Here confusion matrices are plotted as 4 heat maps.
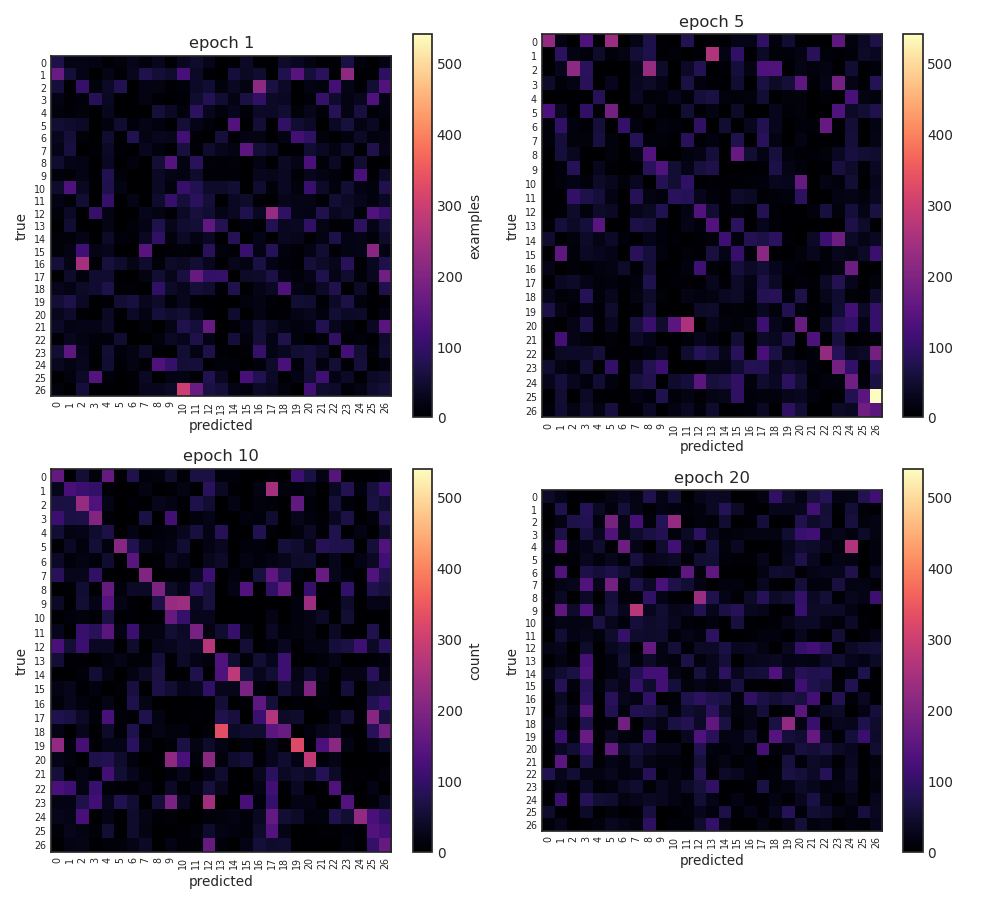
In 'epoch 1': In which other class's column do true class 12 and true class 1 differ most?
17
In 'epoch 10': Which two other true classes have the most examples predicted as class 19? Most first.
2, 0
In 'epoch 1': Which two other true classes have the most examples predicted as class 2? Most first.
16, 15
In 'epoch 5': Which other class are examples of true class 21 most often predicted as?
1
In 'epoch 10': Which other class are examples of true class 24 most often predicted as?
17
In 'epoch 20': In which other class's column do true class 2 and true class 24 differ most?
10
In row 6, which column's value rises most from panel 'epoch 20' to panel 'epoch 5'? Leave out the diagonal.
22
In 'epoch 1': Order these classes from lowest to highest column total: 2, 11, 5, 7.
5, 7, 2, 11
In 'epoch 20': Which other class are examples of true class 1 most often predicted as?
21
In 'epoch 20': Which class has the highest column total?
3
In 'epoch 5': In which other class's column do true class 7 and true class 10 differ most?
20
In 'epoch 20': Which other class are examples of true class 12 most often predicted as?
8
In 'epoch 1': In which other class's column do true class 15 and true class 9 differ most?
25
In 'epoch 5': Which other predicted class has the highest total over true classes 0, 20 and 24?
11
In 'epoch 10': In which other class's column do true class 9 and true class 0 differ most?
10
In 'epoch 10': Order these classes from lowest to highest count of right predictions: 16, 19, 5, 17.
16, 5, 17, 19
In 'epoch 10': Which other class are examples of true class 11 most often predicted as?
4
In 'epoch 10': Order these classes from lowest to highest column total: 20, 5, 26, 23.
5, 23, 20, 26
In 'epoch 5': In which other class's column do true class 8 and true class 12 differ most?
15
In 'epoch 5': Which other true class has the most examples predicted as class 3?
0
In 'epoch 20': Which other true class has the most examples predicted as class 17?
20
